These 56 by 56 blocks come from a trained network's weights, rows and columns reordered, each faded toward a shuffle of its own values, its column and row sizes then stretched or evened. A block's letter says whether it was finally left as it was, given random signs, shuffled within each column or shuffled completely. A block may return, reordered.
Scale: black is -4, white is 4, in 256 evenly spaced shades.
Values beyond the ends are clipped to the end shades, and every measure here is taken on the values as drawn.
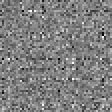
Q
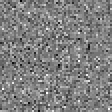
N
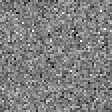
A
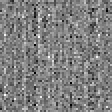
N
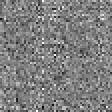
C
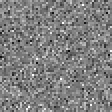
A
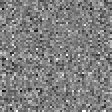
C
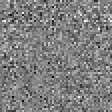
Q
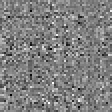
C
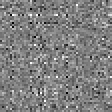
C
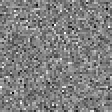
A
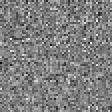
C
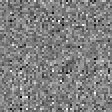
Q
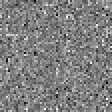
N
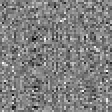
C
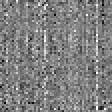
C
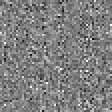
N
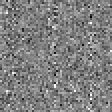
N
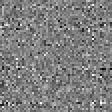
Q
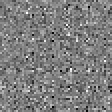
Q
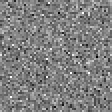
A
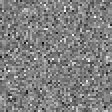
A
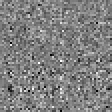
Q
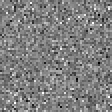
A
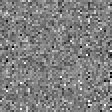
N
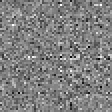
Q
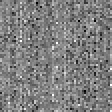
N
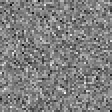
A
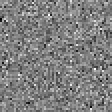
N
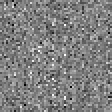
N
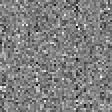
N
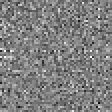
Q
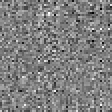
C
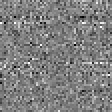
C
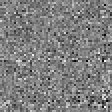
Q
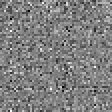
Q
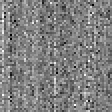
N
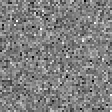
A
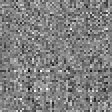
C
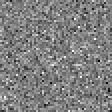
A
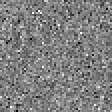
A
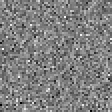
A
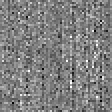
N
